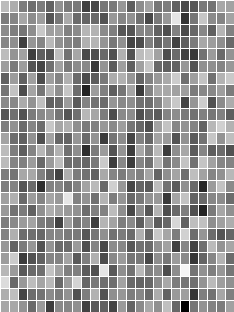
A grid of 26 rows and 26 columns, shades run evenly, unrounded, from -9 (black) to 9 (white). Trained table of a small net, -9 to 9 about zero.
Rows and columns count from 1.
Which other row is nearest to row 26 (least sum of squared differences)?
1
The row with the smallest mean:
10
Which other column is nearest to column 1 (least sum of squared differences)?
14
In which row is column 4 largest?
24
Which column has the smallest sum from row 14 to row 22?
15
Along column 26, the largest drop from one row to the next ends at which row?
13
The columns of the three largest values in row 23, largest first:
21, 12, 6
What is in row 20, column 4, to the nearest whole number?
-1
